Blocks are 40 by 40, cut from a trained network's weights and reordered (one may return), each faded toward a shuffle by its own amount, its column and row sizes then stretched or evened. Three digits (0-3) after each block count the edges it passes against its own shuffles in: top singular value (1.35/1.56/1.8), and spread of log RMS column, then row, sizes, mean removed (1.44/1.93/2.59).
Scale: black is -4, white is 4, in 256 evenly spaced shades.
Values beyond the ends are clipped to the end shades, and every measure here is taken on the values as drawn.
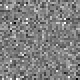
0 0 1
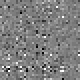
1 2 1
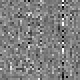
3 2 0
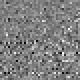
2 0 2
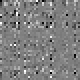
2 3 2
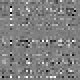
2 2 3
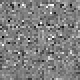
1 0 2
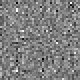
1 1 0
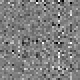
2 2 1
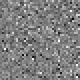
0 1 0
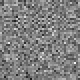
3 1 0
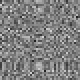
3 0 1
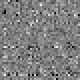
1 1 2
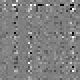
2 2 2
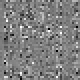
2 3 1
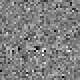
0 0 1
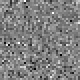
0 0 1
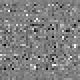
0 1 3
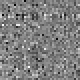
2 1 1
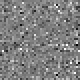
1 1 1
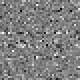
2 0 1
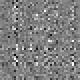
3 2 1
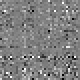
1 2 2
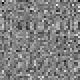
3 2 0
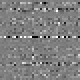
3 0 3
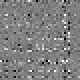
2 2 2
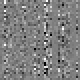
0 3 0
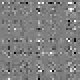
1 2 2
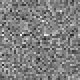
2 0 0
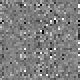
2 2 1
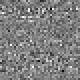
0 0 2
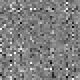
2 2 1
